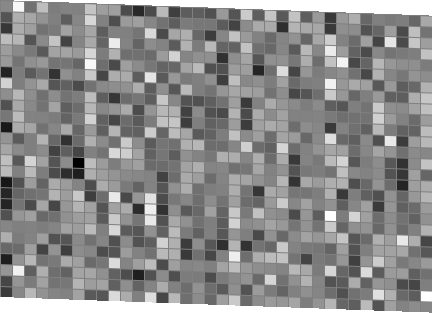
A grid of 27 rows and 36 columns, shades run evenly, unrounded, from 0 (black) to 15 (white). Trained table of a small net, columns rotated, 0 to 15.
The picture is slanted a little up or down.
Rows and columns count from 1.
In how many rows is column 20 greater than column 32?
14
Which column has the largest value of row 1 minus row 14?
25
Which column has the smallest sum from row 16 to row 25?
1
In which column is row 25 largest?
2
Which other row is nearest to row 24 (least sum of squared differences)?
27
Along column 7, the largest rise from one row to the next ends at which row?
17
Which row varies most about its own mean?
19
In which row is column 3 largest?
15
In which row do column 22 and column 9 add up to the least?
6
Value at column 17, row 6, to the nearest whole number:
11
